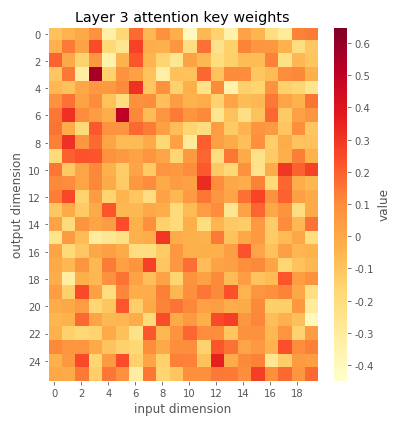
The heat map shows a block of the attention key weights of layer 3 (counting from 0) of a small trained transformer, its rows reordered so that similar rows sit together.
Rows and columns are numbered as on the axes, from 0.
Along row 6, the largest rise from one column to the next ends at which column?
5
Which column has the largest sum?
3
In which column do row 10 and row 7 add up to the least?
13
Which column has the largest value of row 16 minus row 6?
14
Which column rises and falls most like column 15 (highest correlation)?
12
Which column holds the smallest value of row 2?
4
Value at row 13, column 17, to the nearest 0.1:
0.1
